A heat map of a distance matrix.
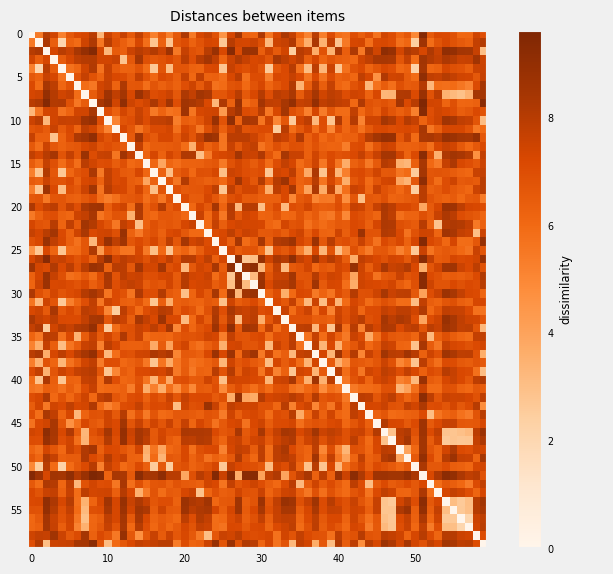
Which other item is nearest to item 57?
56
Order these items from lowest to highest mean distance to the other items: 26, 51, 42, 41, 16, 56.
41, 16, 56, 42, 26, 51
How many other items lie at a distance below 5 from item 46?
6
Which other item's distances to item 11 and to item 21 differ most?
32
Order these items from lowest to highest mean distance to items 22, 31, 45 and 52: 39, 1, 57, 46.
1, 57, 39, 46
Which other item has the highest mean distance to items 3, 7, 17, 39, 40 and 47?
51
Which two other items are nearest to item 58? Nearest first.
23, 14
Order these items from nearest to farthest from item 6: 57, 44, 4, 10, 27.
44, 57, 4, 27, 10
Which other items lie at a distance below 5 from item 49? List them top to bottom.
15, 17, 41, 48
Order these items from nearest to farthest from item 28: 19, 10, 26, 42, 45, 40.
26, 42, 45, 19, 40, 10
